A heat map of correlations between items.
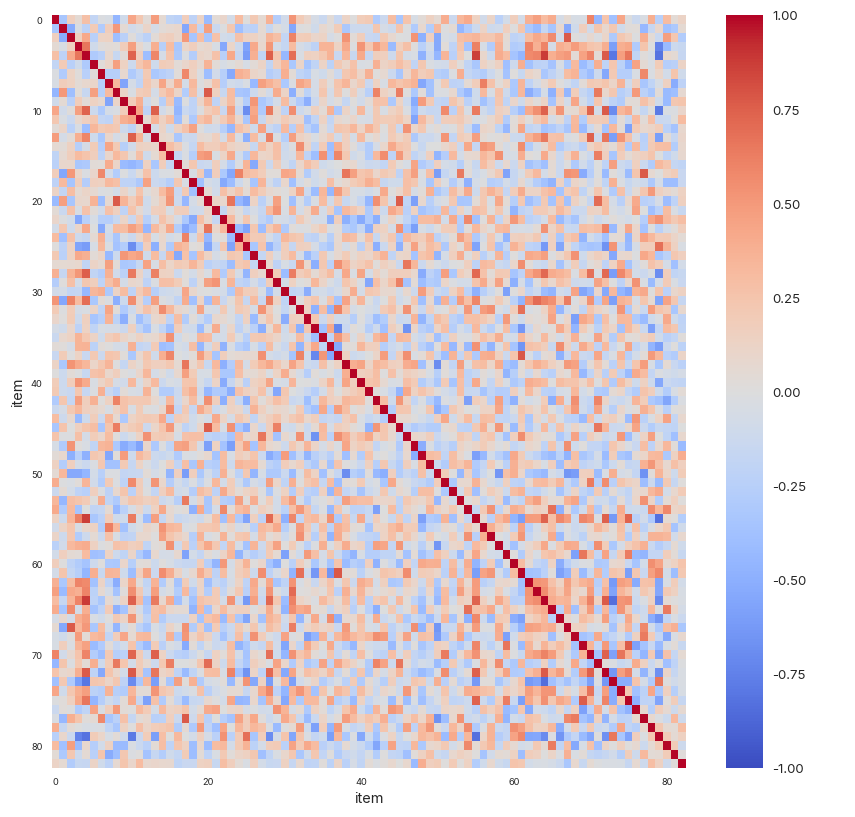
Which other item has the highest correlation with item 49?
78
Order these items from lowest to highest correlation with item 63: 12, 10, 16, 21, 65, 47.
16, 12, 47, 21, 65, 10
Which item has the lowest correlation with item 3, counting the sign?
79
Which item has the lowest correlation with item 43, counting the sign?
50
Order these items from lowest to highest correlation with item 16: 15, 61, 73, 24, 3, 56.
3, 15, 24, 61, 56, 73
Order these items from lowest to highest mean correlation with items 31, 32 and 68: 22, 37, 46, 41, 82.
22, 82, 41, 37, 46
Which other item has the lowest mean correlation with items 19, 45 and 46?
34
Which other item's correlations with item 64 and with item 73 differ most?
4
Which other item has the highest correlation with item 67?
2
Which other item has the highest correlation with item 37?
61
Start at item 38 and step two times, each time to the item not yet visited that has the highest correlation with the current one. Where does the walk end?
77
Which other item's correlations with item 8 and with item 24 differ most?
20
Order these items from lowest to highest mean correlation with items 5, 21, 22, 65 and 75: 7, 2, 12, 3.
12, 3, 7, 2
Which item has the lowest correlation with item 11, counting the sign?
47
